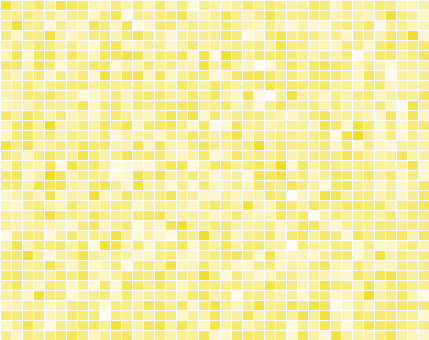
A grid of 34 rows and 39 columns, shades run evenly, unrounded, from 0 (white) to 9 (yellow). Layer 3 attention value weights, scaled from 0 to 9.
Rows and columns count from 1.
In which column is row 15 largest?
24
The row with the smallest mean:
3
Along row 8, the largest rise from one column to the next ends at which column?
10
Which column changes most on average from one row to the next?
5
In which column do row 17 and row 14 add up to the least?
11
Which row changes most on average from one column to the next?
13
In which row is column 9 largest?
20
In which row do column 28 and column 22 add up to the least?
30
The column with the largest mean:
15
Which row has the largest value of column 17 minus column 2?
23
